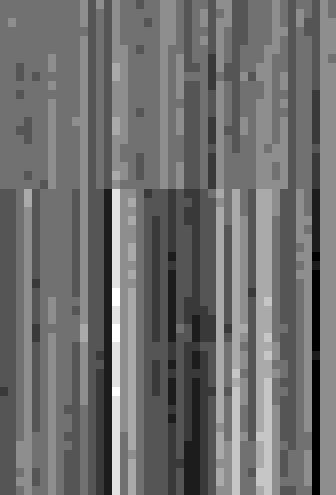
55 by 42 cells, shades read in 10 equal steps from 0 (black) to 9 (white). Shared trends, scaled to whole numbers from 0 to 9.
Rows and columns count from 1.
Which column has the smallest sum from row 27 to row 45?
40
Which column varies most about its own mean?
30
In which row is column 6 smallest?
21
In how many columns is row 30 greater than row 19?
11
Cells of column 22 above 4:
5
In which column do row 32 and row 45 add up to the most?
15
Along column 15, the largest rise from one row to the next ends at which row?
22
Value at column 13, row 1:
5
